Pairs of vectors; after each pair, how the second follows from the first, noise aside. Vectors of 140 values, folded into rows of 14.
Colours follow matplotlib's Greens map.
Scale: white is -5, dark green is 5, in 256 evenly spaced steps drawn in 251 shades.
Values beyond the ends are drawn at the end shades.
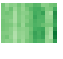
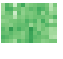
wrapped around, negated, partly zeroed.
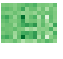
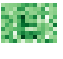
scaled up.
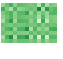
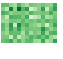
reversed, negated.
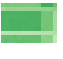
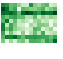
reversed, negated, scaled up.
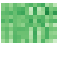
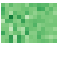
wrapped around, negated, partly zeroed.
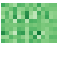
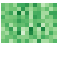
reversed.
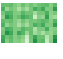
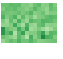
wrapped around, negated, partly zeroed.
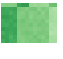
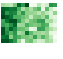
scaled up.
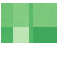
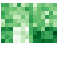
scaled up.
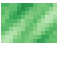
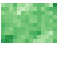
negated, partly zeroed.
